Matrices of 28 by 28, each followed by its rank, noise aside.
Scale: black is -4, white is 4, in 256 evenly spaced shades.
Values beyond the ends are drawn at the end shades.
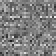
six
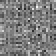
four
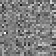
six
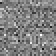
seven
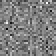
six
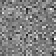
four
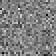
six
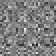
five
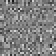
six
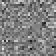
five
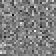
seven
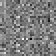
six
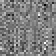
six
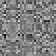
four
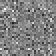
seven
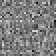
six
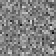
seven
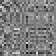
four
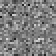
six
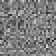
seven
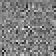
five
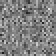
seven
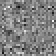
five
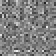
five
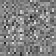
five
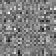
four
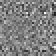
seven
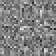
seven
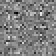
five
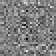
five
